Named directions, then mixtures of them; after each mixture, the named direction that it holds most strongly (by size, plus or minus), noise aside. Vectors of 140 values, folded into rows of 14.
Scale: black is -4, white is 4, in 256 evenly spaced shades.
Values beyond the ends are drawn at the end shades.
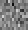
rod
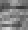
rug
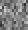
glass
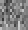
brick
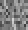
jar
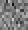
rod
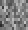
jar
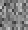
glass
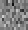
rod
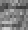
rug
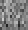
brick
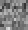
glass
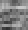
rug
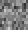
glass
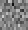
rod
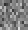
brick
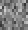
glass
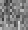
brick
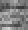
rug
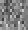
brick
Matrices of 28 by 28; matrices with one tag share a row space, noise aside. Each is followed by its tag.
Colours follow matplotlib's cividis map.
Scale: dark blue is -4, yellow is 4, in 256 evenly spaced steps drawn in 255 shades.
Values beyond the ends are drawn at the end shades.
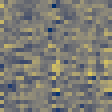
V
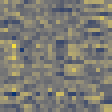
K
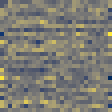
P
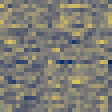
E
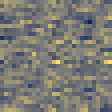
V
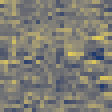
K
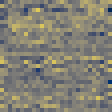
P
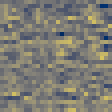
K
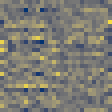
P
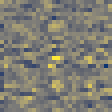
V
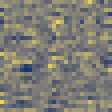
V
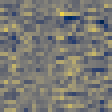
K
